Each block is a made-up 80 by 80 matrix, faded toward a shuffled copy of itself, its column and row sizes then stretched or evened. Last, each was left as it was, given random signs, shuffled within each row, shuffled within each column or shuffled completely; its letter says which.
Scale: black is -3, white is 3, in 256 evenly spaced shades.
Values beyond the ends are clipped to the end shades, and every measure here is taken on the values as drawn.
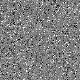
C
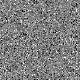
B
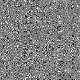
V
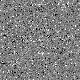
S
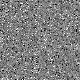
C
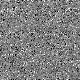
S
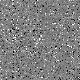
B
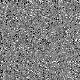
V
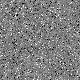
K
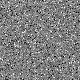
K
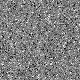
K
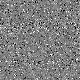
S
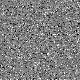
S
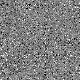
B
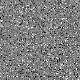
B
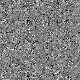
B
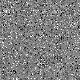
B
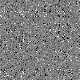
B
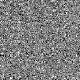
V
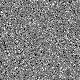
K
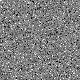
K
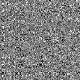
V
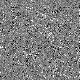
B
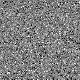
S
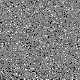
S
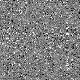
V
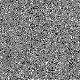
B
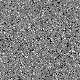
S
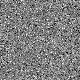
K
